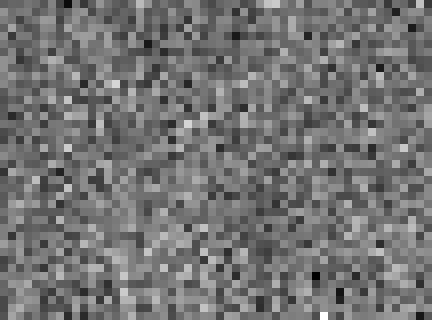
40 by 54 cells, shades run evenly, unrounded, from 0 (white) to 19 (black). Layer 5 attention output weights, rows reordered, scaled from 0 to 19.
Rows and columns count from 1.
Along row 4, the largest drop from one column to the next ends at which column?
24
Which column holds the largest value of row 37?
43
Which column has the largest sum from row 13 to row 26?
1
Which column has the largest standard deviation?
9
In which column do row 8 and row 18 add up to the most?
3
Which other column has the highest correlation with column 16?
5
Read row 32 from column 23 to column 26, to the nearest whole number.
12 11 13 5
